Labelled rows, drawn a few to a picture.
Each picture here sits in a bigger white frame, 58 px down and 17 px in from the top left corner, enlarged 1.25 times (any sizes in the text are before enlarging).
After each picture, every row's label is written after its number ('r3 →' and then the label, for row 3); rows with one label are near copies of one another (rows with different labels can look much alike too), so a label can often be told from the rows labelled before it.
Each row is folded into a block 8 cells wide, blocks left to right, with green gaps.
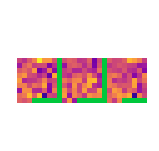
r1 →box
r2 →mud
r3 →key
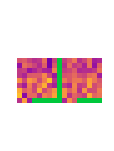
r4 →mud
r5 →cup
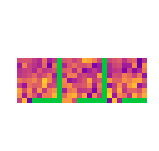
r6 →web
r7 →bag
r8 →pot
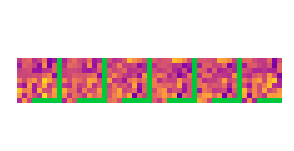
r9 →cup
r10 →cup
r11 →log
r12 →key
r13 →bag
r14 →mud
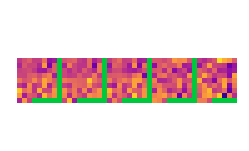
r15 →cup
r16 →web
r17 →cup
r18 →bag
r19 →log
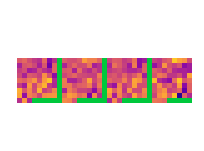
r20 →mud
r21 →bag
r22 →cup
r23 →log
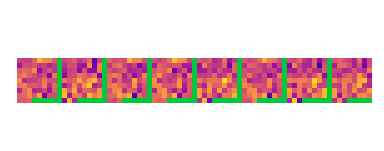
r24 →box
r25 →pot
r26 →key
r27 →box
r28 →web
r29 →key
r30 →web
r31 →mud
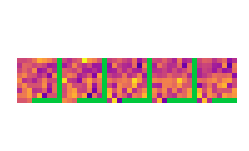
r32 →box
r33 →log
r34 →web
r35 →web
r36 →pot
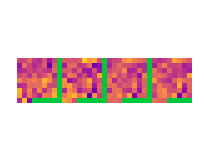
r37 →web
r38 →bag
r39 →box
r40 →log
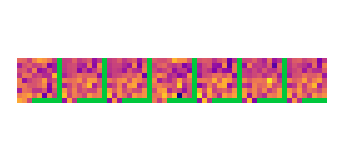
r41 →bag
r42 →pot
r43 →pot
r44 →key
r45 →pot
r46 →web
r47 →pot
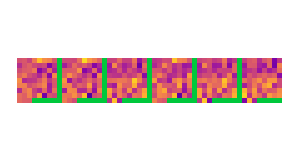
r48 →box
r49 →box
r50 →web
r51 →log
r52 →web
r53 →pot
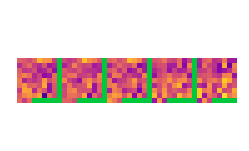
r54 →key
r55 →log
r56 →bag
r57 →pot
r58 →cup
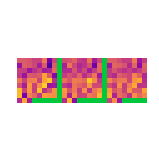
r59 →mud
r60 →web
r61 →mud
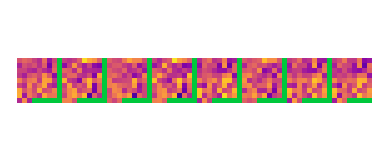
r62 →mud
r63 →log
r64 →key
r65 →log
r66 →cup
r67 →box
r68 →cup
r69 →cup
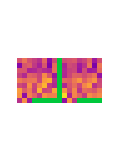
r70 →mud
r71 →pot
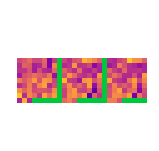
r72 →pot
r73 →log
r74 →log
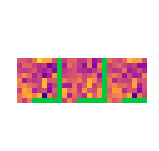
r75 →key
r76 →cup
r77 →key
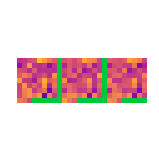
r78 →log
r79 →bag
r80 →bag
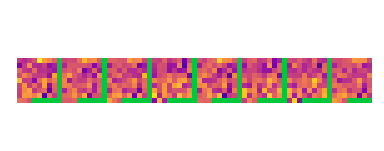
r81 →log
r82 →box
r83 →bag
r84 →pot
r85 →box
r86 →cup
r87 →web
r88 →bag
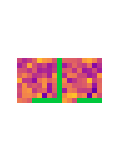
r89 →log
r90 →bag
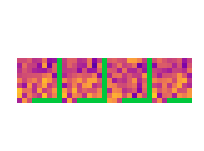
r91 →cup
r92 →pot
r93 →bag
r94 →mud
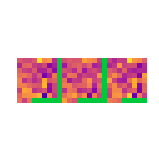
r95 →key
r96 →bag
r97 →log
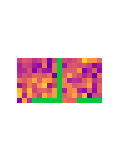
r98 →pot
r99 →box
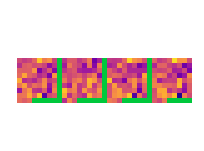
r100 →box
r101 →cup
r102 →log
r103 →key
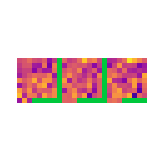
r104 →pot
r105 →box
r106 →log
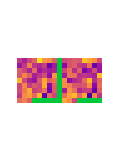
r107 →log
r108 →bag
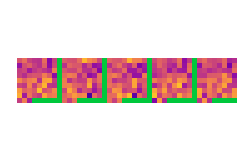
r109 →mud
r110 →key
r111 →key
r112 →pot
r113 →mud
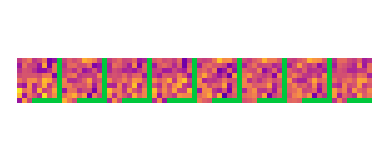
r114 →cup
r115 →bag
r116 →cup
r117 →mud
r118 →box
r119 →box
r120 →log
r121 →cup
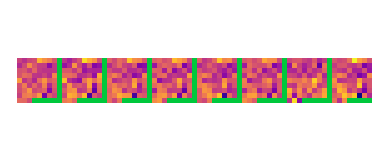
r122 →log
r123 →log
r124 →key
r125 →bag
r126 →key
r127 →bag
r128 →web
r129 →key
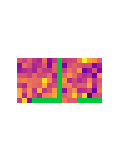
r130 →web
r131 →box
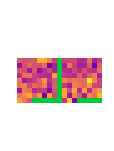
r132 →bag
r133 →web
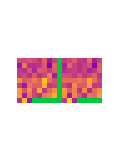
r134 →web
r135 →web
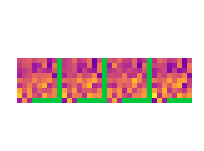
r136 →pot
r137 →pot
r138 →web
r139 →pot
